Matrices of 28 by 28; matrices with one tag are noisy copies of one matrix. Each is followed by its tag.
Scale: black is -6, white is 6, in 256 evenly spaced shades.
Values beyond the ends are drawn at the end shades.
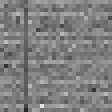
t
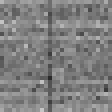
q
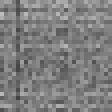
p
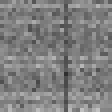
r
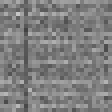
t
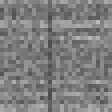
q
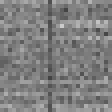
q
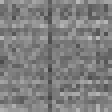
q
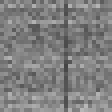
r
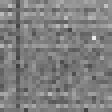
p
